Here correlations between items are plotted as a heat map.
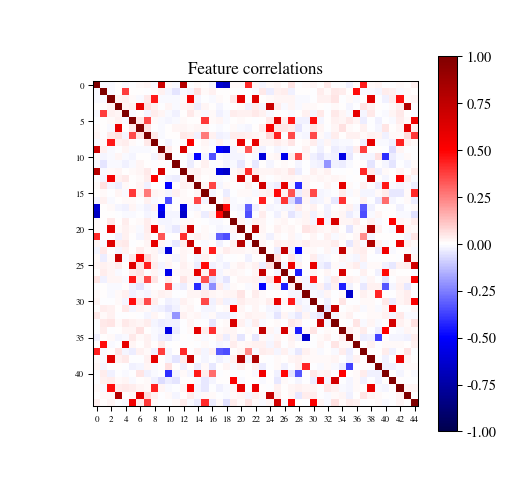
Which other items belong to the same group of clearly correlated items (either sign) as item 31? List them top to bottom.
19, 33, 41
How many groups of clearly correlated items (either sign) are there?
9
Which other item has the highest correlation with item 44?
25
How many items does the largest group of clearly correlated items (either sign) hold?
8
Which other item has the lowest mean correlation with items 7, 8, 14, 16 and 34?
10
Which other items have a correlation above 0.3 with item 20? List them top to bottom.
2, 8, 13, 22, 38, 42
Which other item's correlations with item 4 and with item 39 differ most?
36
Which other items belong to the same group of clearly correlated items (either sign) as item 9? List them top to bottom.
0, 12, 17, 18, 21, 37
